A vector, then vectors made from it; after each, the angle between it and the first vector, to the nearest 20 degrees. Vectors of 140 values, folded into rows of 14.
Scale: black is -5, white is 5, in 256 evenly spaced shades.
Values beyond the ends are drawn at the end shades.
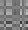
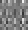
60 degrees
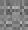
140 degrees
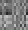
120 degrees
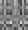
140 degrees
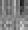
120 degrees
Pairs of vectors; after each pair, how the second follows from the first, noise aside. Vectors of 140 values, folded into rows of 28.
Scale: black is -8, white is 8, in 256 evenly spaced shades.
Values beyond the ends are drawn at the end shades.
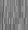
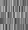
wrapped around, negated, scaled up.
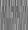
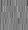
negated, partly zeroed.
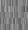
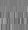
reversed, negated, partly zeroed.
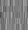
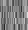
reversed, negated, scaled up.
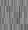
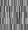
scaled up.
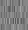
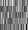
wrapped around, negated, scaled up.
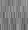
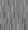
partly zeroed.
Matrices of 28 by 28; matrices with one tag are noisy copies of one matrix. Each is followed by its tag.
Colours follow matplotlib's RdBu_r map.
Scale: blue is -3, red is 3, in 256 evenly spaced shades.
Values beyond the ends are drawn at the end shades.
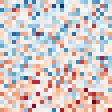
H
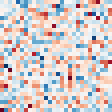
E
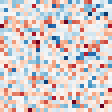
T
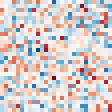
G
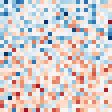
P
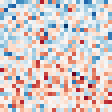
P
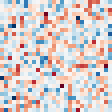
E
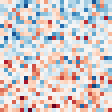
H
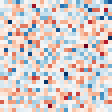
T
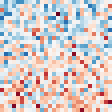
P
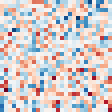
G
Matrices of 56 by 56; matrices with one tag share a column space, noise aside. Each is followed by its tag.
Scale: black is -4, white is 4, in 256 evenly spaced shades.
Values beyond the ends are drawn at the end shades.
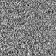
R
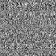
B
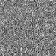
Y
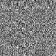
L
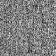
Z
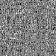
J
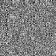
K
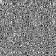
K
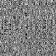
J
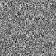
B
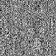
Z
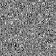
B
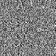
L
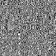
J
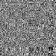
Y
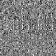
J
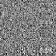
Y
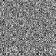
Y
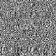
Y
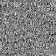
B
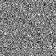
B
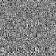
Y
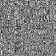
J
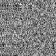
B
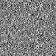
B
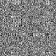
K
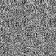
K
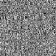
J
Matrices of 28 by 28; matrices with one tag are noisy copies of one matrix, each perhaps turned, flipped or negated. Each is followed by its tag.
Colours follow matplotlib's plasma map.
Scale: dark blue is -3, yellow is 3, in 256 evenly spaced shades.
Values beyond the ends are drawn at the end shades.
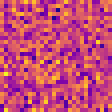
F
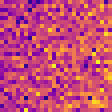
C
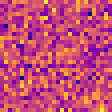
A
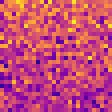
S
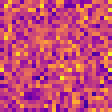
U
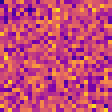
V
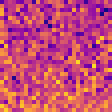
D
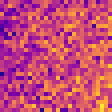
D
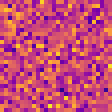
A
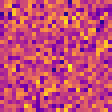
A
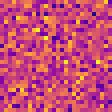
A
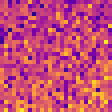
C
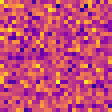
V
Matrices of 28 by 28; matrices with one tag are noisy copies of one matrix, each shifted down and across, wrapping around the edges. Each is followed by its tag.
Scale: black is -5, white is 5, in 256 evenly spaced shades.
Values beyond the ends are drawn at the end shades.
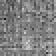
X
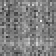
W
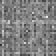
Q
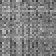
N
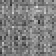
W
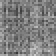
X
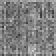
X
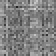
X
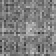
X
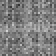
W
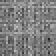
N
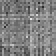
N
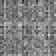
Q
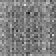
W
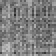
X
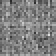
Q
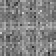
W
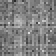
X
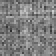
X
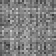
N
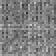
N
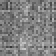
X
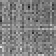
N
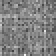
Q
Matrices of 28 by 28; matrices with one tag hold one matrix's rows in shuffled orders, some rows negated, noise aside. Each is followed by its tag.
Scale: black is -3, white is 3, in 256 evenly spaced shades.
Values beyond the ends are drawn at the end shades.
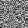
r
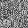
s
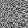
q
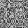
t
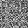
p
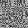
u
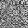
p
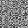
p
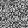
p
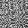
u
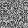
s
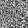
q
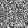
t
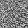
q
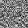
r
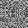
u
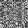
r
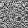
r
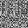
p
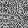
s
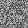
t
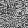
r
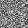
q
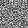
p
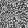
q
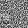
s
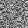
r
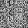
t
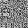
s
